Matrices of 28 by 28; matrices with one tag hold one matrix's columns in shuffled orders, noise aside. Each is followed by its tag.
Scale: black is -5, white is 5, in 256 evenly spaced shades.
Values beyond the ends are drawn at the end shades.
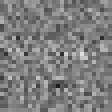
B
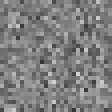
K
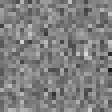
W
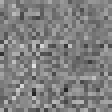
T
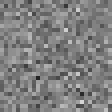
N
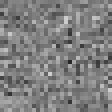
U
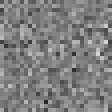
W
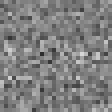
B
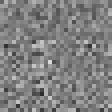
T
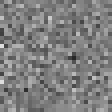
U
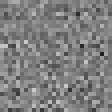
T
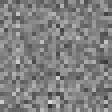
N
